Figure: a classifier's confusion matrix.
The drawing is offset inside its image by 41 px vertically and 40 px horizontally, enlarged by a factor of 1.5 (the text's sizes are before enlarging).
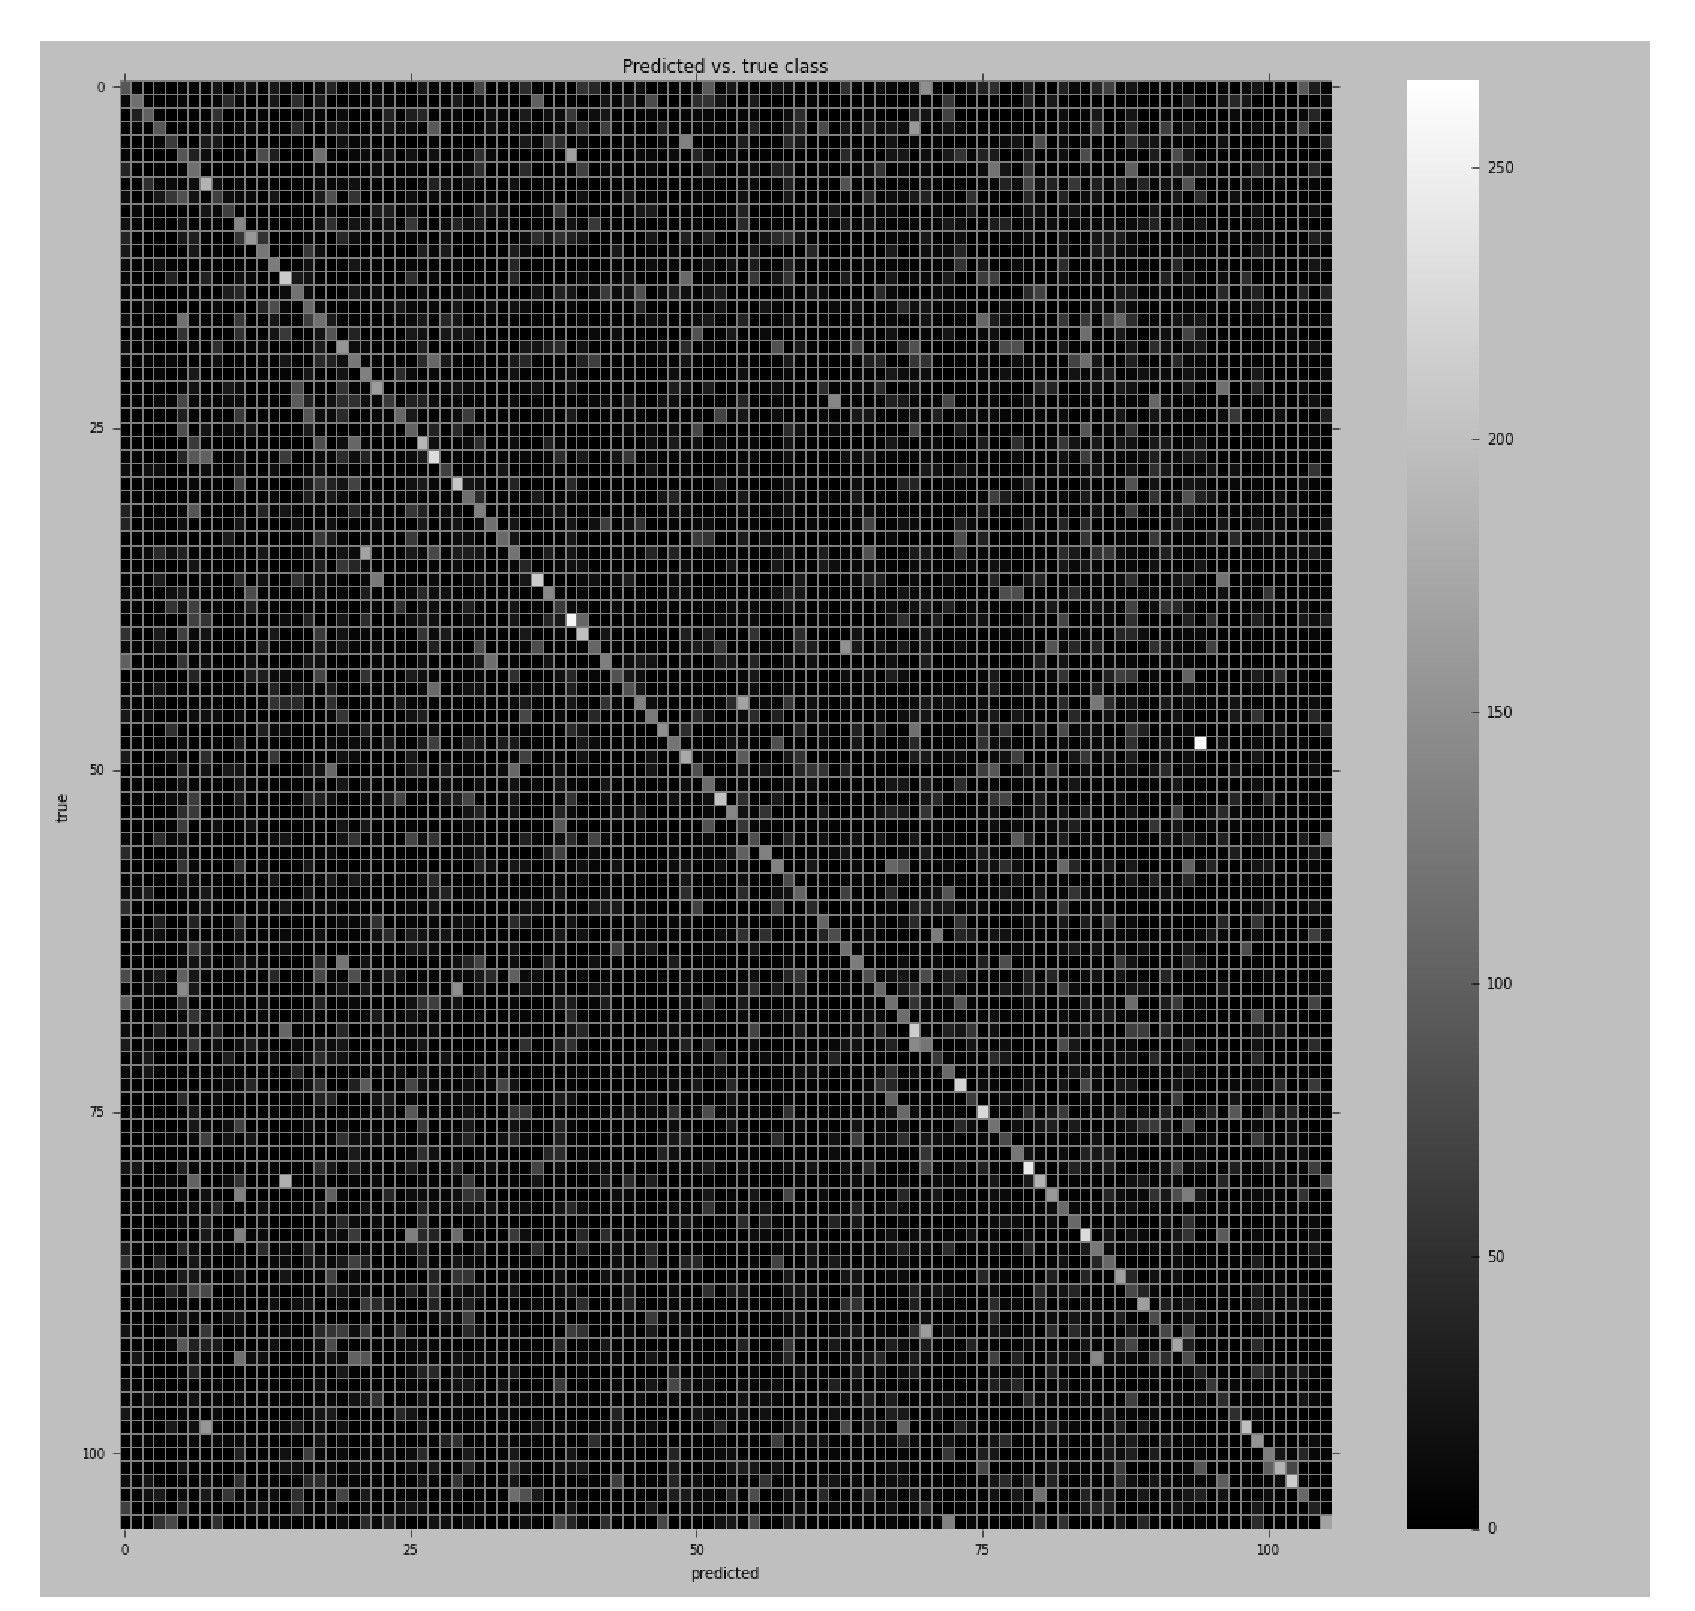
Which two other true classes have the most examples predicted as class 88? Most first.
67, 6
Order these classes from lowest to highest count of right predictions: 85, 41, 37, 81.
41, 85, 37, 81
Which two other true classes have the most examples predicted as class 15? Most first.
23, 22
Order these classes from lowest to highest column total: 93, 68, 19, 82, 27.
68, 19, 27, 82, 93
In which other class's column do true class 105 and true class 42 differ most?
72
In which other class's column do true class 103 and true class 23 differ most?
62
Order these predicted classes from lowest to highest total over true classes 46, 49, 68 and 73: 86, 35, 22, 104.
22, 86, 104, 35
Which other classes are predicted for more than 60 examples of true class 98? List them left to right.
7, 63, 68
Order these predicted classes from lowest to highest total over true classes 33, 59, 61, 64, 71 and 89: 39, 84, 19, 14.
14, 39, 84, 19
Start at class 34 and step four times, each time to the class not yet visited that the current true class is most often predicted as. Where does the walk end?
13
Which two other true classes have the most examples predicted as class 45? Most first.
15, 32
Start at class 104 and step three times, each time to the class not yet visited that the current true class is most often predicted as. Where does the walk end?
69
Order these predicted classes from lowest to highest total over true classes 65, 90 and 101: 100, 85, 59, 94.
85, 59, 94, 100
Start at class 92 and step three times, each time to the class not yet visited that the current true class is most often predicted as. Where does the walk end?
40
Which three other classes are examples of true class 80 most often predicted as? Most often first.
14, 6, 105
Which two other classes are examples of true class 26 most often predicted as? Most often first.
20, 17
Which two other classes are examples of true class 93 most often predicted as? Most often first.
85, 10
